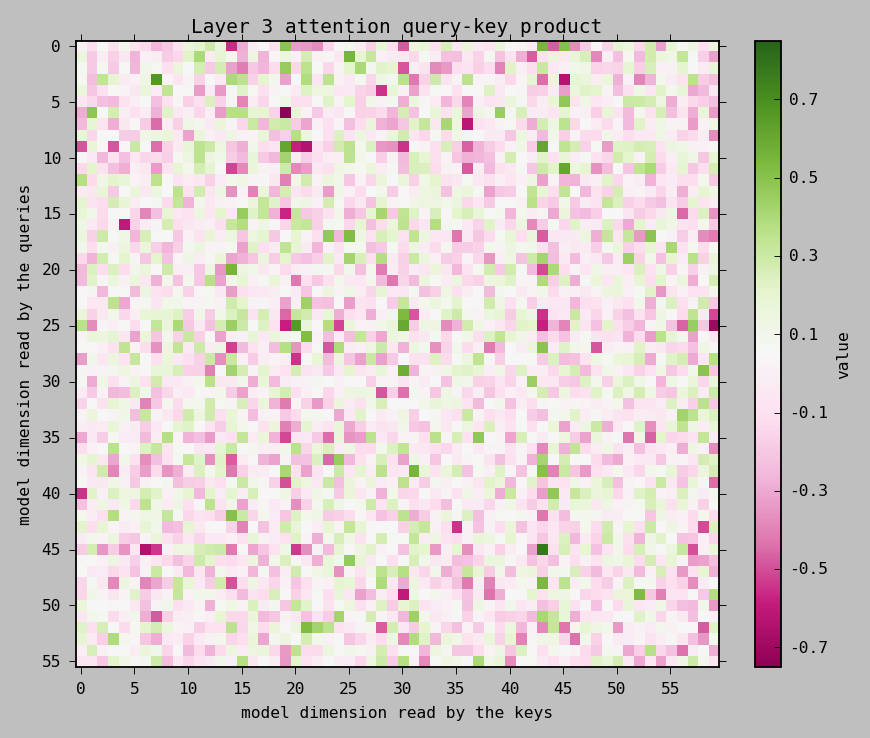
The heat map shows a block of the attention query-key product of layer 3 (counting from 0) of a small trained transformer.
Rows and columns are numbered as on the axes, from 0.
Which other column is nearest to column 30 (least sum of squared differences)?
15
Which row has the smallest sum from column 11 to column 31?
35
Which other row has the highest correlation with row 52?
4
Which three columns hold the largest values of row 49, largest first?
52, 59, 9
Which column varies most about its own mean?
43
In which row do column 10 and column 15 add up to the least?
5
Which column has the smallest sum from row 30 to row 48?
18
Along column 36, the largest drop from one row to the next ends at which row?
48
